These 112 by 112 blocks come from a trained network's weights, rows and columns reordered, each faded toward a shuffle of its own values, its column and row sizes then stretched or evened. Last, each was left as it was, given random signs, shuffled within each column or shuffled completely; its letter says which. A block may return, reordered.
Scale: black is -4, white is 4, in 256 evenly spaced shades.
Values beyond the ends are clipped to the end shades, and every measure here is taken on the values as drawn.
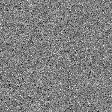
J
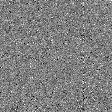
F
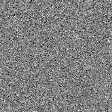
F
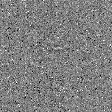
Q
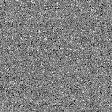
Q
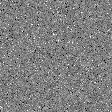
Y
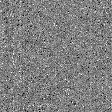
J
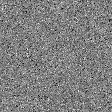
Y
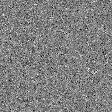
J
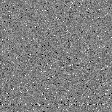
Q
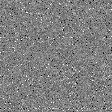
Q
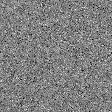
Y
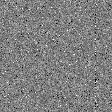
J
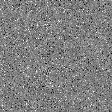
Q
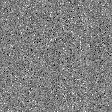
J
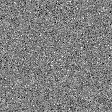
Y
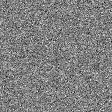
Y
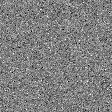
Y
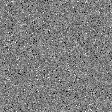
F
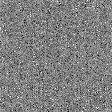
Q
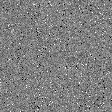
J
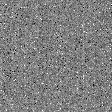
J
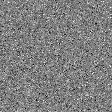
Y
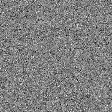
J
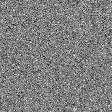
Y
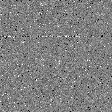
Q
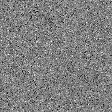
J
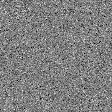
J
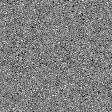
F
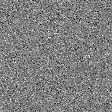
F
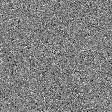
Y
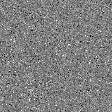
F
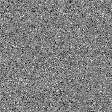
Q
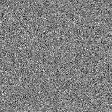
Q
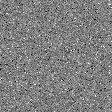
Y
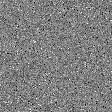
Y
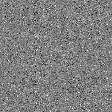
F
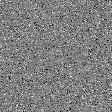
J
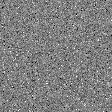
J
